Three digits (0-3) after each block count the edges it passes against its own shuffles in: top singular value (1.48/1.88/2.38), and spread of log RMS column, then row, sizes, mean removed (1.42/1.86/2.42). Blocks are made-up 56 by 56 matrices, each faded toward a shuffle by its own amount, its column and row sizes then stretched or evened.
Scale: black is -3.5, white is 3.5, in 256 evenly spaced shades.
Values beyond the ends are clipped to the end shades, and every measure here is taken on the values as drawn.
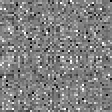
2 0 1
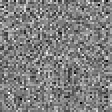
2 1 0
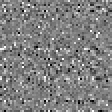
2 1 2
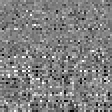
2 0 3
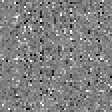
1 2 1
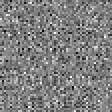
2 0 1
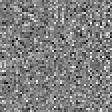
2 1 1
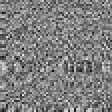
3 1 2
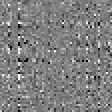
2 3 2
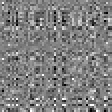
3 3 3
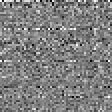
2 0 3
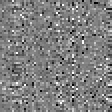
2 2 0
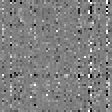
2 3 1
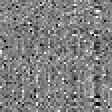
2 1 0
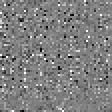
0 2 2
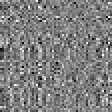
3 2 2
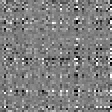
3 3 3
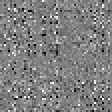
1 3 2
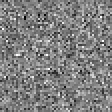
0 0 1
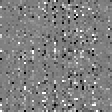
0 3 1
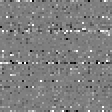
1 0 3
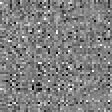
2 2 2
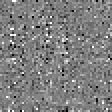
0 2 2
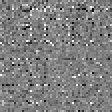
1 1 3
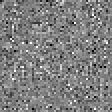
0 1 1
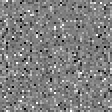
0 1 0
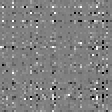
1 3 3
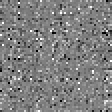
0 2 2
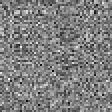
2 0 1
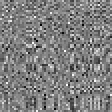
3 2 0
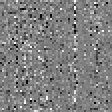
1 3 0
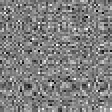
2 0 1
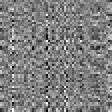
3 3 2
